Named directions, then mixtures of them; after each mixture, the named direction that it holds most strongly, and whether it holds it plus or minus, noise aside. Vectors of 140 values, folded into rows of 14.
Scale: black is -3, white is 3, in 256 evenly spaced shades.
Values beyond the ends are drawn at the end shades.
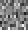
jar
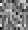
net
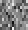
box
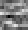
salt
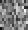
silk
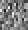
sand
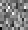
sand, plus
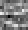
salt, plus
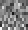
jar, plus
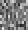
jar, minus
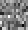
jar, minus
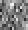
box, plus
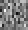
sand, minus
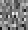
jar, minus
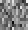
box, plus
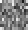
silk, minus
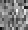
silk, plus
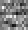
salt, minus
